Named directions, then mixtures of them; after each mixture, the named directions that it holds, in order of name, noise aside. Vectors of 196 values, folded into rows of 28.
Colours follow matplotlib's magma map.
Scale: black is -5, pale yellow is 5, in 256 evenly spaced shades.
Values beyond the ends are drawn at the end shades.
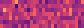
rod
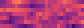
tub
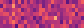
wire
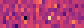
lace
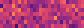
tub, wire.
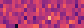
lace, rod, wire.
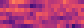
tub.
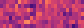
lace, rod, tub.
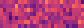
rod, tub.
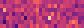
lace, rod.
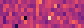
lace.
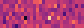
lace.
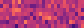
lace, tub, wire.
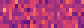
rod.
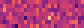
lace, rod, wire.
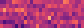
lace, rod, tub.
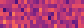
lace, rod, wire.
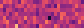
lace, rod, wire.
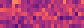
rod, tub, wire.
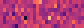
lace.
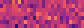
lace, tub, wire.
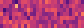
rod.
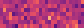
lace, rod, tub.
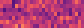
rod, tub, wire.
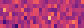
lace, rod.
